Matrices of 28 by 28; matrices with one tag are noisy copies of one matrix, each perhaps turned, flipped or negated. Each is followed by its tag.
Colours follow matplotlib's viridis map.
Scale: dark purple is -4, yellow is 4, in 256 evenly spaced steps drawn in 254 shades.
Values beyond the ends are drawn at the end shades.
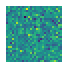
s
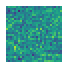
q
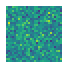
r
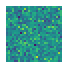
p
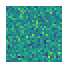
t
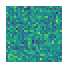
s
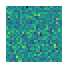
t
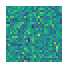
s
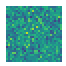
r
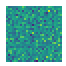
t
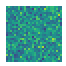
p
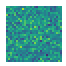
r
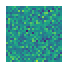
t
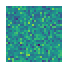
p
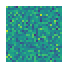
t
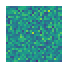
t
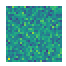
p
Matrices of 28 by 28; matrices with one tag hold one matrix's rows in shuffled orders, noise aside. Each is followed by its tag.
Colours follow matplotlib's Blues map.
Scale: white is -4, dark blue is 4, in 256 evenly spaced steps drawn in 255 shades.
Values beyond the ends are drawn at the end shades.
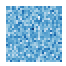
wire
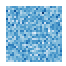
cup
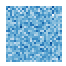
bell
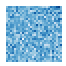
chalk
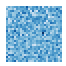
cup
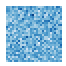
wire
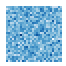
bell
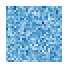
cup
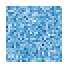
cup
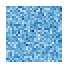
wire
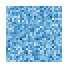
bell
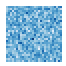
wire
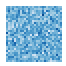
cup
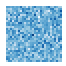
wire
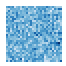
chalk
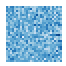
chalk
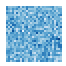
chalk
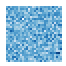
chalk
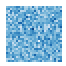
wire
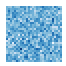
bell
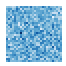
bell
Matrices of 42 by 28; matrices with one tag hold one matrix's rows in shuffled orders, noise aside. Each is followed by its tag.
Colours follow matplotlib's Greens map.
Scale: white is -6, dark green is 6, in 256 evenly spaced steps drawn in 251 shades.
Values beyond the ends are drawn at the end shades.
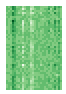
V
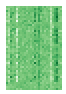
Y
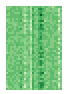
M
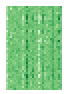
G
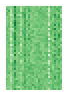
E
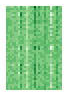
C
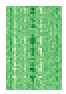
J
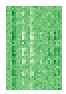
V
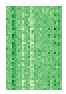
V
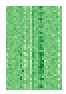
M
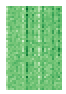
G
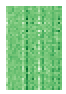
G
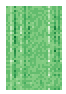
E
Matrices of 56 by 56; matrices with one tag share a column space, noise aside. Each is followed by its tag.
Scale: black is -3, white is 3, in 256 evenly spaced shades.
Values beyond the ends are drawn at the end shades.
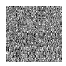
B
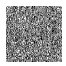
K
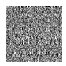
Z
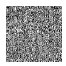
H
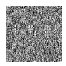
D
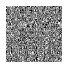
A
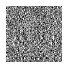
K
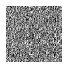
Z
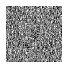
D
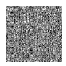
H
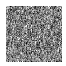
D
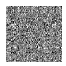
A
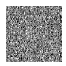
K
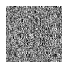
Z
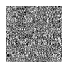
Z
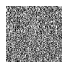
H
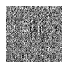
H
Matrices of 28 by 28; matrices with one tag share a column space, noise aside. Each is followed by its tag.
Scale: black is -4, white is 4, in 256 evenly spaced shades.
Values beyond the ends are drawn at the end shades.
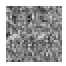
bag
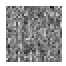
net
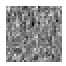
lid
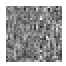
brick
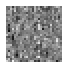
brick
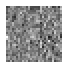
bag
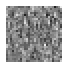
net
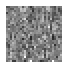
brick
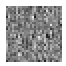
bag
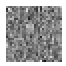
brick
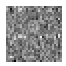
brick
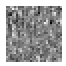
lid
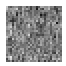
lid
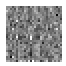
brick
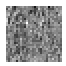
lid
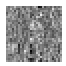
net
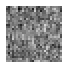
brick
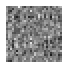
bag
